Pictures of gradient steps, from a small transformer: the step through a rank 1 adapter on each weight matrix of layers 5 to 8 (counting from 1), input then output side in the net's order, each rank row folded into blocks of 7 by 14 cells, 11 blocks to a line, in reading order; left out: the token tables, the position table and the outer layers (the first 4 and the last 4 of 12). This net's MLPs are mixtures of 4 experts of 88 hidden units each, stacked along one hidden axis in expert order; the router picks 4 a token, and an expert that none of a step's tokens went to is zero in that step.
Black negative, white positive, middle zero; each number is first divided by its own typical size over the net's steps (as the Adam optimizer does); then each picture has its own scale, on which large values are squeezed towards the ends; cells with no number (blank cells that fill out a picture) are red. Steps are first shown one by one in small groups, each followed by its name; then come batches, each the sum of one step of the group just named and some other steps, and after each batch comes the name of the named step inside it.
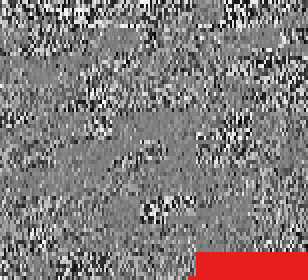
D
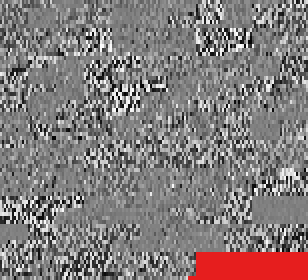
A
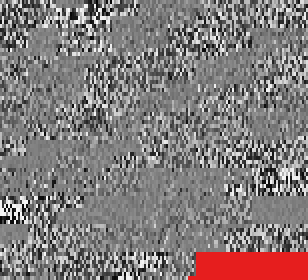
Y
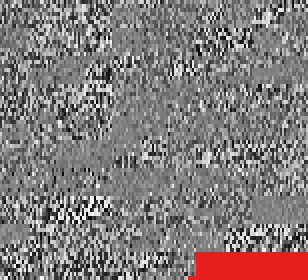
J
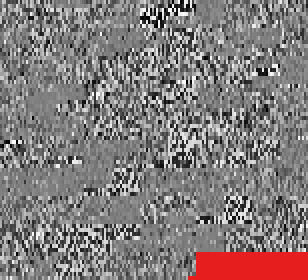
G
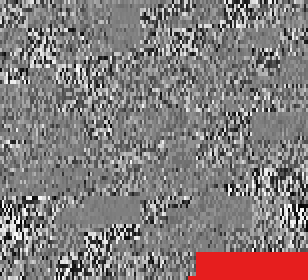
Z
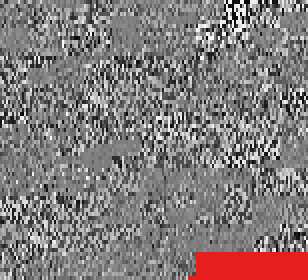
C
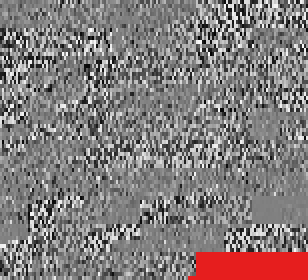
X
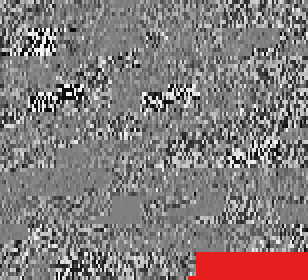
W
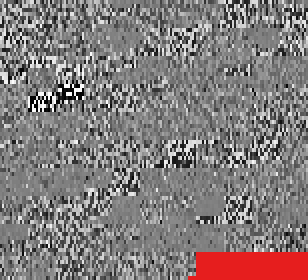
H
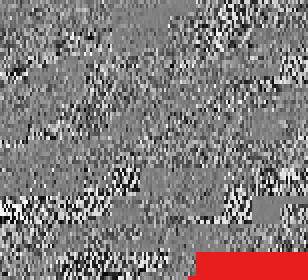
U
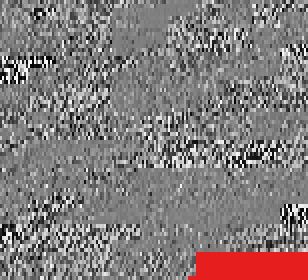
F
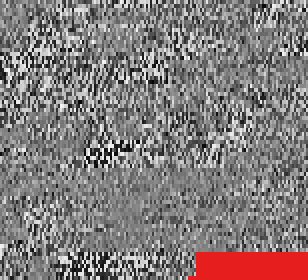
D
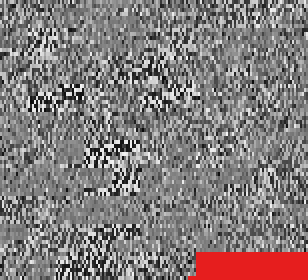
W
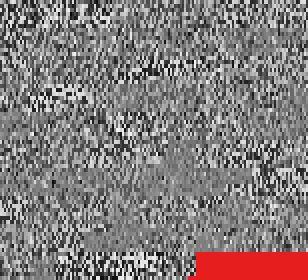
Y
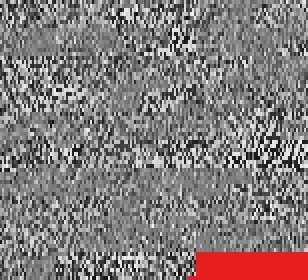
F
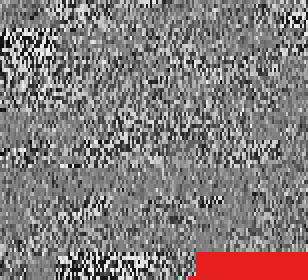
W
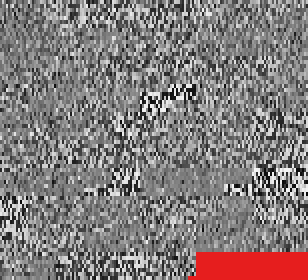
Y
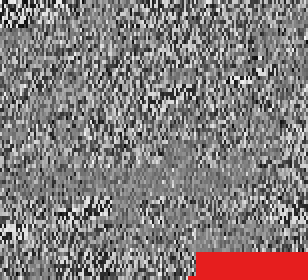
A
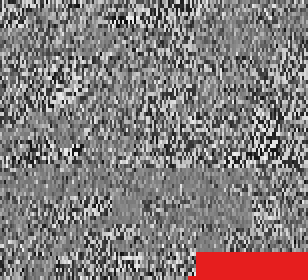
F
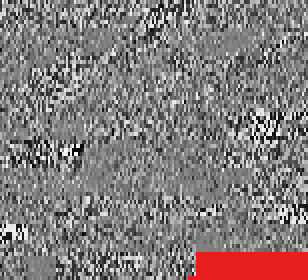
D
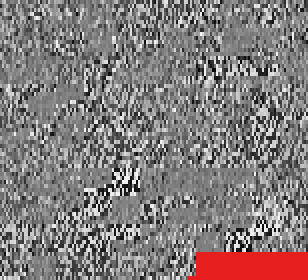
D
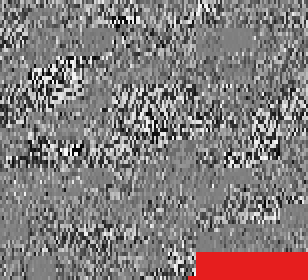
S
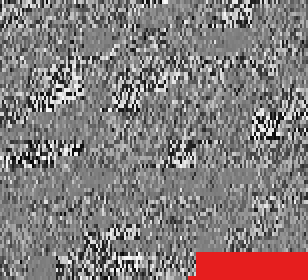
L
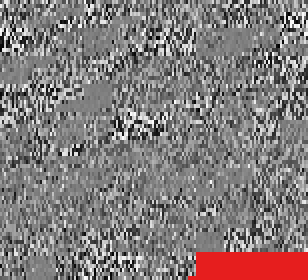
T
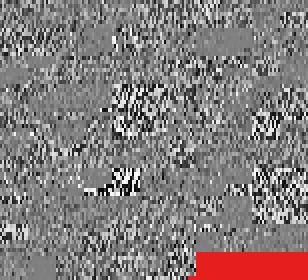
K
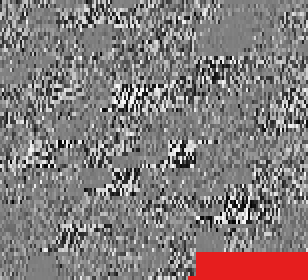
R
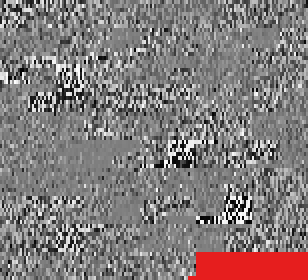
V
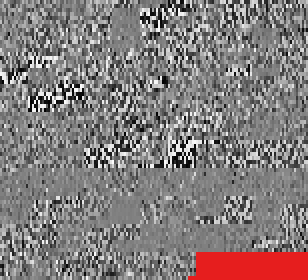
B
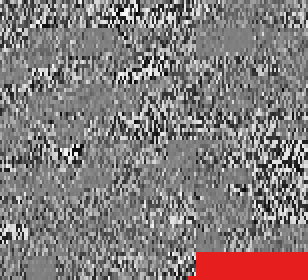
S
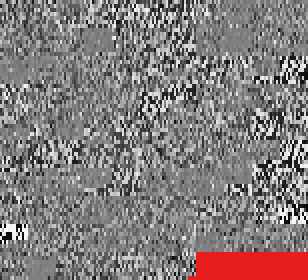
K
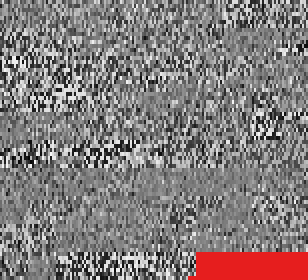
L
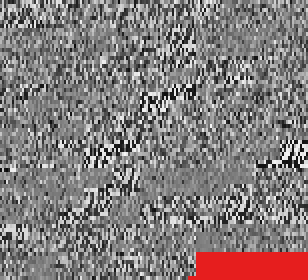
K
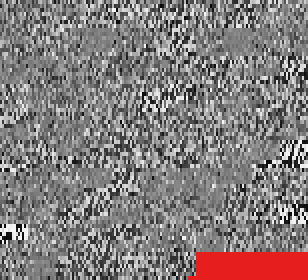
R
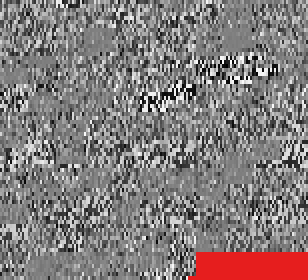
R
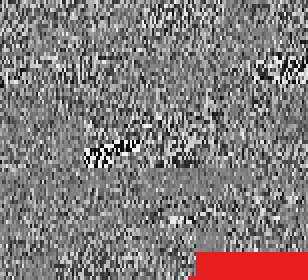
V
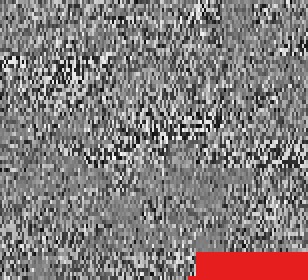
S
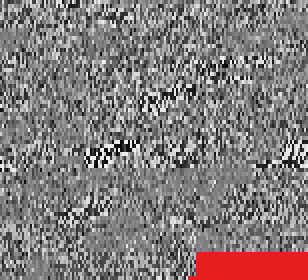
R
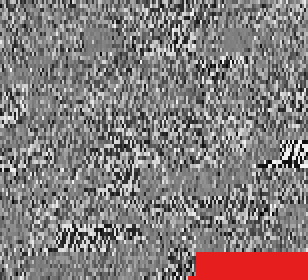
R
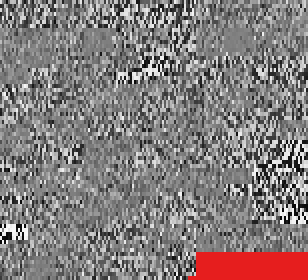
K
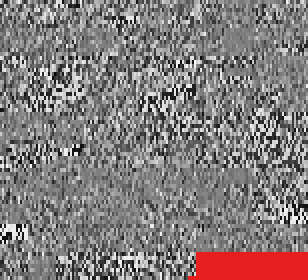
L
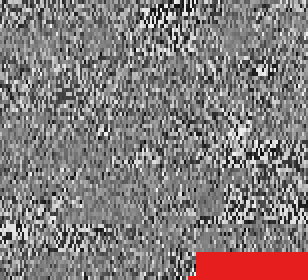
V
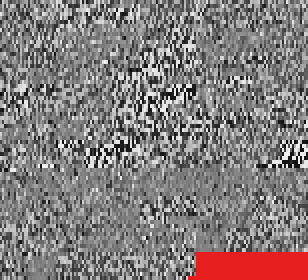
T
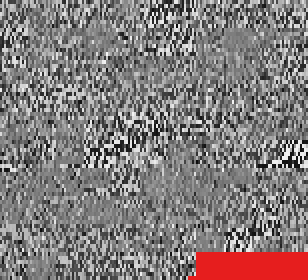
T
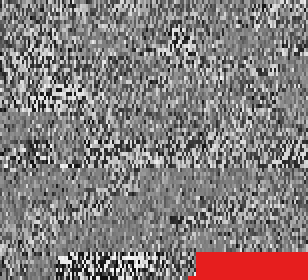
L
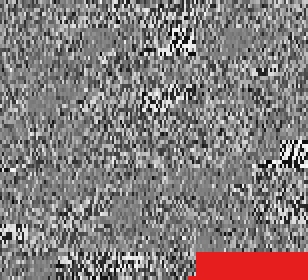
R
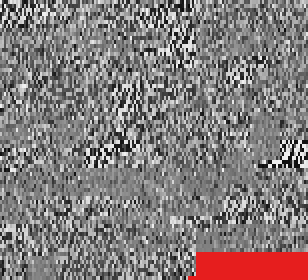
B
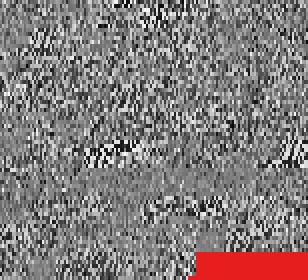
B
